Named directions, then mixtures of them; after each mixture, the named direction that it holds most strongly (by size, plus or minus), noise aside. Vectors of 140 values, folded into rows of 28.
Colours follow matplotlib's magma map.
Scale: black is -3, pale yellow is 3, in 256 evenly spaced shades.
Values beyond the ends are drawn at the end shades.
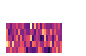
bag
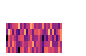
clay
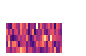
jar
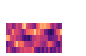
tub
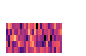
jar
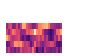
tub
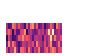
clay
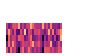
clay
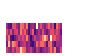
jar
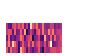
clay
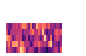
tub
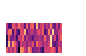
clay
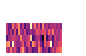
bag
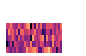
bag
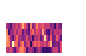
bag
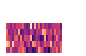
bag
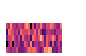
bag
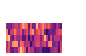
tub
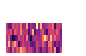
jar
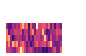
jar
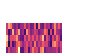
clay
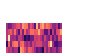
tub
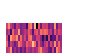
jar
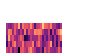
clay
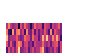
clay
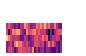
tub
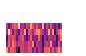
clay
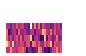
bag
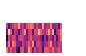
clay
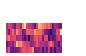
tub
